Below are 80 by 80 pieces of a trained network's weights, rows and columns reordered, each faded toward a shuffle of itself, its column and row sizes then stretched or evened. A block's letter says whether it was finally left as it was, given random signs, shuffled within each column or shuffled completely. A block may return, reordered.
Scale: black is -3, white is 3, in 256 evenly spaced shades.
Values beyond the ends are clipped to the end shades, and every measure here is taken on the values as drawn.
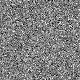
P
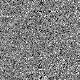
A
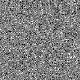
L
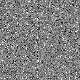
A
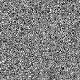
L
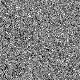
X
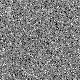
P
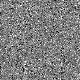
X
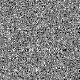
A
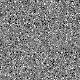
A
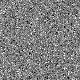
X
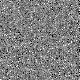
X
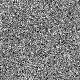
P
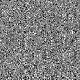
L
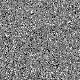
X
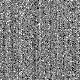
X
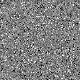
A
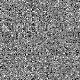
L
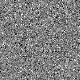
A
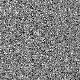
X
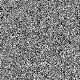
X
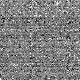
L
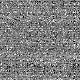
L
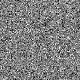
L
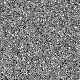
P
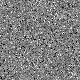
P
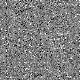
A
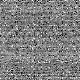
L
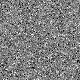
P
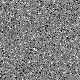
P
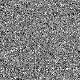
A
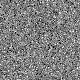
P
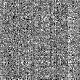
L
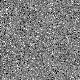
X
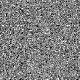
L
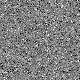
P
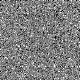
A
